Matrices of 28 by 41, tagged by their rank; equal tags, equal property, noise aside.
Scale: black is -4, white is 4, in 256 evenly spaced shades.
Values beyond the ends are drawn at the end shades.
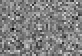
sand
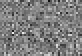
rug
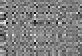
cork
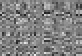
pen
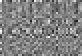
pen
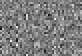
rug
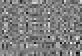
pen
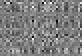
cork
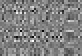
pen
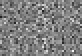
rug
